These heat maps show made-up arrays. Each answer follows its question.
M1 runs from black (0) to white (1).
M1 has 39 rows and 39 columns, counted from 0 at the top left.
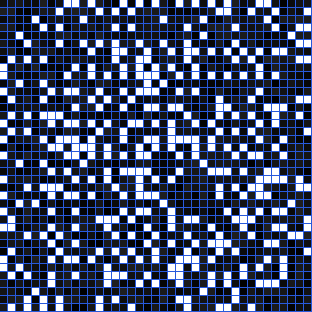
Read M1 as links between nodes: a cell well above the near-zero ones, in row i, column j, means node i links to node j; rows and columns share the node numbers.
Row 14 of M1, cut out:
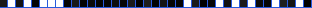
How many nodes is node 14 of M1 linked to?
11
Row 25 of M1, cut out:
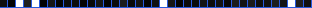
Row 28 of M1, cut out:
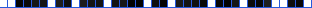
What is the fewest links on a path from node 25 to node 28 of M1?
4
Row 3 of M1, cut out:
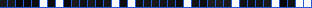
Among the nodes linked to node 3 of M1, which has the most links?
node 34
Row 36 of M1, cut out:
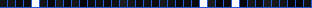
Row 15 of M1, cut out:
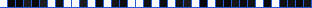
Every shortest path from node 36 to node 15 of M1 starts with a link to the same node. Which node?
node 29
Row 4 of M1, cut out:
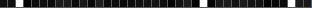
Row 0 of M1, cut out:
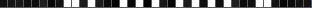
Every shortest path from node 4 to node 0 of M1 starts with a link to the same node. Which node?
node 2
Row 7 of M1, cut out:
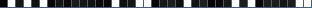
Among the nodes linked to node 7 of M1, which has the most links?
node 17
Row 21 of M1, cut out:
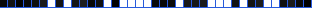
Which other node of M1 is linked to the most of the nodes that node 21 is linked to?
node 9
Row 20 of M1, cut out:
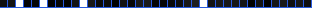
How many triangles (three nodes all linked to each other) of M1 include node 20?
3
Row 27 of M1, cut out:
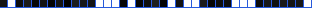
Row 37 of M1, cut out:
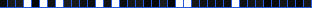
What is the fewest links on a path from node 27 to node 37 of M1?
2
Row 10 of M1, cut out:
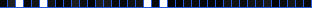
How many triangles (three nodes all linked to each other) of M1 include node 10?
2
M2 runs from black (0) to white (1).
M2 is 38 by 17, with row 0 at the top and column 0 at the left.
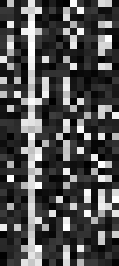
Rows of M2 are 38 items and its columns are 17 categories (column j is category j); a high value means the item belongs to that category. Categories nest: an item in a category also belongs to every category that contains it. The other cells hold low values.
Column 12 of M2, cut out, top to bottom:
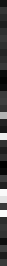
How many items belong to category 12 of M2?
5
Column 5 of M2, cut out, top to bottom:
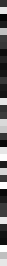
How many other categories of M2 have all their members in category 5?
3
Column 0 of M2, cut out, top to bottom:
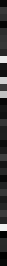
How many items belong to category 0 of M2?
4
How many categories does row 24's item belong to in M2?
4
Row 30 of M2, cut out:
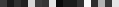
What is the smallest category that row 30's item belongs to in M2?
7
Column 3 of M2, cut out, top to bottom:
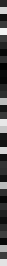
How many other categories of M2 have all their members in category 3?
1
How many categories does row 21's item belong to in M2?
5
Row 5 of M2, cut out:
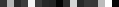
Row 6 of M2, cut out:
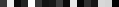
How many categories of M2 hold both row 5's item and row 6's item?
5
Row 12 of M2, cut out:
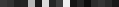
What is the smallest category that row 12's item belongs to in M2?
6
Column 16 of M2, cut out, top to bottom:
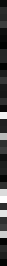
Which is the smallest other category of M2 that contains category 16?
14
